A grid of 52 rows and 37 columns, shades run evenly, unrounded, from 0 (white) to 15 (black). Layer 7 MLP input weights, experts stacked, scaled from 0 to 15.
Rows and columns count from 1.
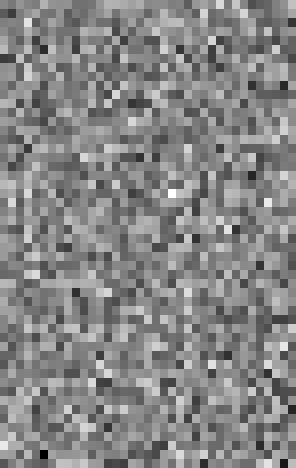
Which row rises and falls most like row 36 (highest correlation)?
3
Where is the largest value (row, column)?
51, 6
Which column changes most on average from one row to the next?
14
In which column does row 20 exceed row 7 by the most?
32
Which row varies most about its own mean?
52
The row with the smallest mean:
25
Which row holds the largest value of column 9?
28
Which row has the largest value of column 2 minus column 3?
7
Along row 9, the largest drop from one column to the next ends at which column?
4
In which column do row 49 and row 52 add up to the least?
34
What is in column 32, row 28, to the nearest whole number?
6
